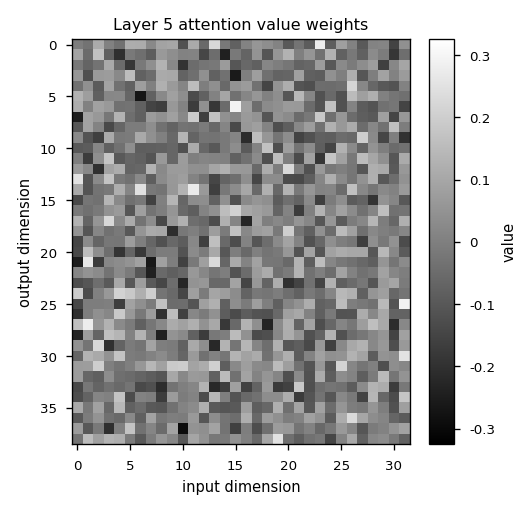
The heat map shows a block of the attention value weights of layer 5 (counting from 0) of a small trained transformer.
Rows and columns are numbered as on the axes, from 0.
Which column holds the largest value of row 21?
1
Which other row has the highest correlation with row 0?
7
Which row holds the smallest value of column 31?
9
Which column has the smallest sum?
30
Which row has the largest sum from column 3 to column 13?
31
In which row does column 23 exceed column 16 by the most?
0
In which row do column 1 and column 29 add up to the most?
27
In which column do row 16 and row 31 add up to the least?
21
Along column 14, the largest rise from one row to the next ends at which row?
2
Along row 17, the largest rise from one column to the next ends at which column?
17
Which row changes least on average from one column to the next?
22
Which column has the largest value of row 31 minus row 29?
13
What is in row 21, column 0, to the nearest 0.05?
-0.25
